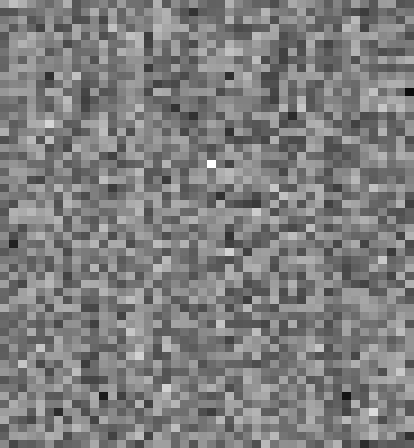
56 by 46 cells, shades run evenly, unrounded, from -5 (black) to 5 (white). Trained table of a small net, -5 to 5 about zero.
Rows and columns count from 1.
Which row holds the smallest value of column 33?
15
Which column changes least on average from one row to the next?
23
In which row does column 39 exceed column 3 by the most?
53
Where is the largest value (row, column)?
21, 24
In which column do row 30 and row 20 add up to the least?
13
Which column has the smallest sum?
37
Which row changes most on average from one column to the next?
50
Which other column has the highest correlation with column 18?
3
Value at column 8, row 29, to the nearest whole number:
-1
